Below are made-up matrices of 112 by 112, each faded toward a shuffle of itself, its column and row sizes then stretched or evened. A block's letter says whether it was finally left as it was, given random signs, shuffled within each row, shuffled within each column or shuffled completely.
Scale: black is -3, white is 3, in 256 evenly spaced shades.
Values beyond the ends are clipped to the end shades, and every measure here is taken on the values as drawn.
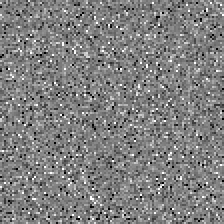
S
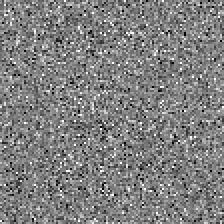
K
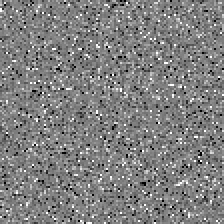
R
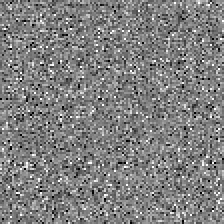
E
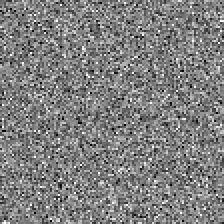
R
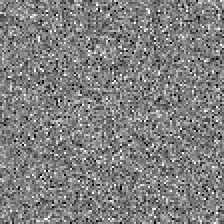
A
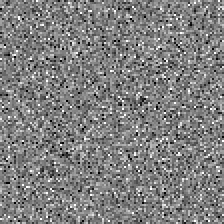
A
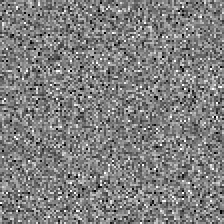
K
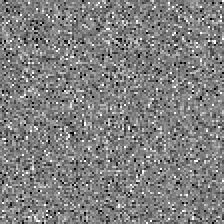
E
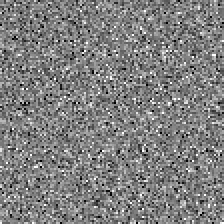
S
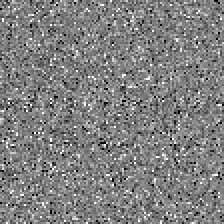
K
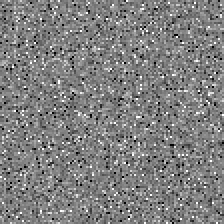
R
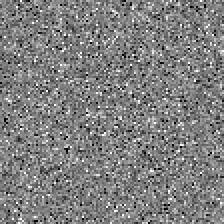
A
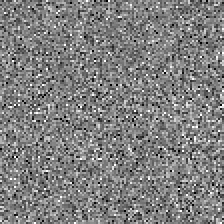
K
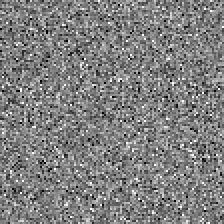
R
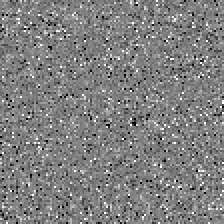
E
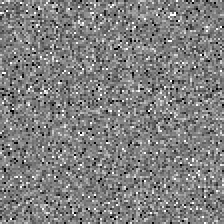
S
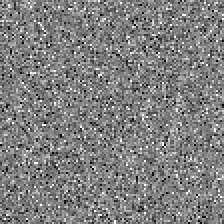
R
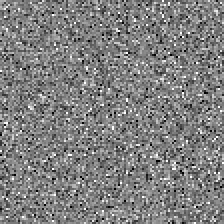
A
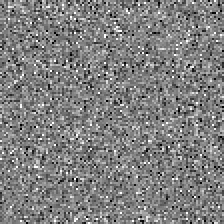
K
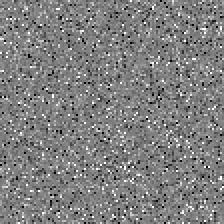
R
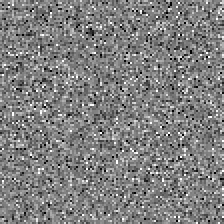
E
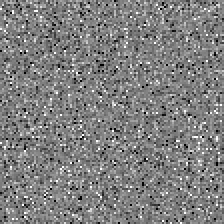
K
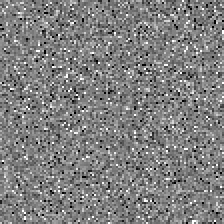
A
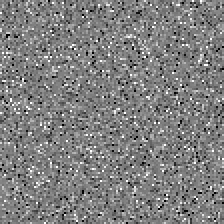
R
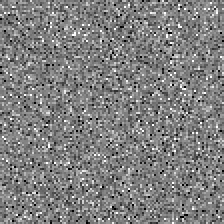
R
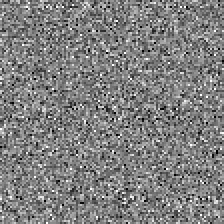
S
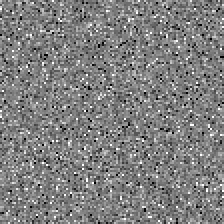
R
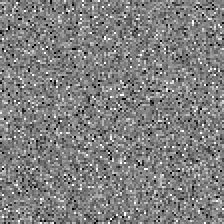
R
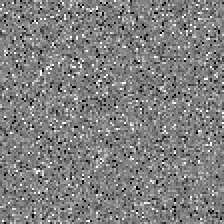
A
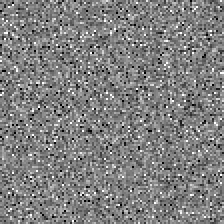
S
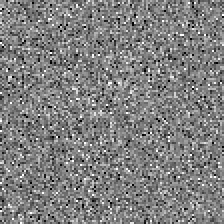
A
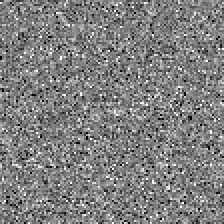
S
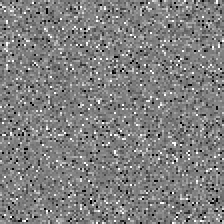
S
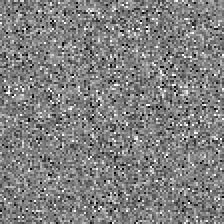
K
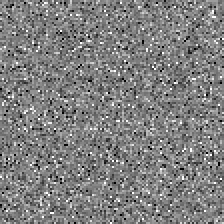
S
